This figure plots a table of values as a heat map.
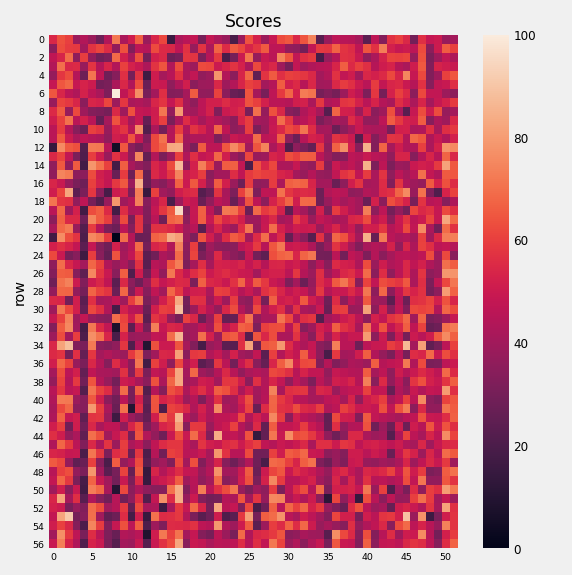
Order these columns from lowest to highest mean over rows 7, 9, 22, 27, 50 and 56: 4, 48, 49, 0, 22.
4, 0, 48, 49, 22
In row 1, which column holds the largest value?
42
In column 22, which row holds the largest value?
19
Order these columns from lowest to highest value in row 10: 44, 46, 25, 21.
46, 44, 25, 21
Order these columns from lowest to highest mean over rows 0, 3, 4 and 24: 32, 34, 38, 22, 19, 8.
34, 19, 22, 38, 8, 32
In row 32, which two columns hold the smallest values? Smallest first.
8, 4
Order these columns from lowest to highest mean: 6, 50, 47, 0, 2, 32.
0, 6, 32, 2, 47, 50
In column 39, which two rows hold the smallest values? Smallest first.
51, 11
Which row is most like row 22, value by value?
12
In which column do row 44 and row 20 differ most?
30
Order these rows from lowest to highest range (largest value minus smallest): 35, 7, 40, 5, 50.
7, 5, 40, 35, 50
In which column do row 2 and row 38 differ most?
16
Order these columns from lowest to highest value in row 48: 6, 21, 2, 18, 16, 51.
6, 18, 16, 2, 51, 21
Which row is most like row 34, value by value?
53
